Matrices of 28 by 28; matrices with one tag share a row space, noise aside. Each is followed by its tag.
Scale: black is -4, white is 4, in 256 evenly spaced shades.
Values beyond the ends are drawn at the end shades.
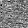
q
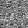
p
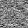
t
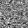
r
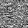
p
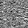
t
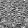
t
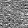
q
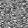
r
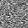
r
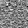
p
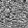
r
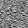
r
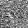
p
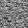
q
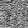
p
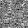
q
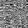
p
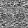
t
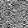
r
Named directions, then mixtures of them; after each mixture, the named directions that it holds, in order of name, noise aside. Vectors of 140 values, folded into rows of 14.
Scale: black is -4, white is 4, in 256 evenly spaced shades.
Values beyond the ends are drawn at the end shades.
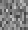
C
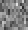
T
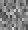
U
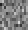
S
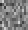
S.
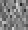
T, U.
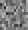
S, U.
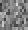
S, T.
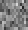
T.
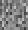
C, S.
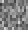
S, U.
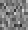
S, U.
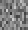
C.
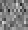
T, U.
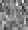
T.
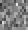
S, T.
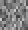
C, U.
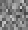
C, T.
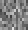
U.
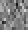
T, U.
